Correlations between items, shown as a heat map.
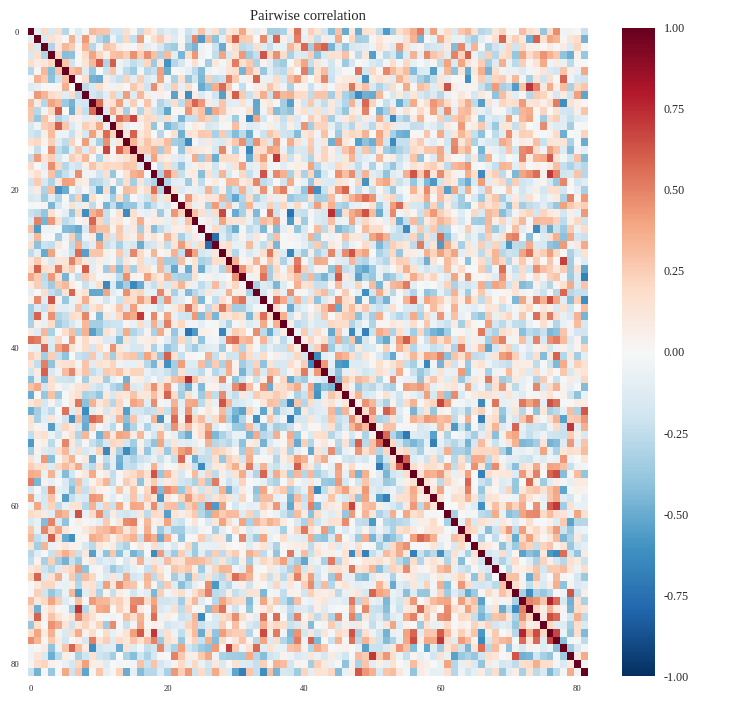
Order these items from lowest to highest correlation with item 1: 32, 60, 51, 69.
51, 32, 60, 69
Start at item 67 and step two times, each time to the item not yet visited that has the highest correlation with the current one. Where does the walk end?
23
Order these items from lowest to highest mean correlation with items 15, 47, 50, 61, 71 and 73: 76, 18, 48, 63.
63, 48, 18, 76
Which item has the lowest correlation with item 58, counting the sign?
42
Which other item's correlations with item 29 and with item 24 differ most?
78
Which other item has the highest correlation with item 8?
30
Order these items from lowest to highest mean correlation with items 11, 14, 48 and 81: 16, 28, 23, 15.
16, 23, 28, 15
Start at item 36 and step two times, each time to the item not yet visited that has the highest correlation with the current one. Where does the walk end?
76
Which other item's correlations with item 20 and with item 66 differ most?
18
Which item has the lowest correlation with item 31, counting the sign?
81
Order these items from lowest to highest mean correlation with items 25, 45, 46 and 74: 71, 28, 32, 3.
71, 32, 28, 3
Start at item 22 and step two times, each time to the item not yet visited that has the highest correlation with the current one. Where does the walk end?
55
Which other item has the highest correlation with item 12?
4
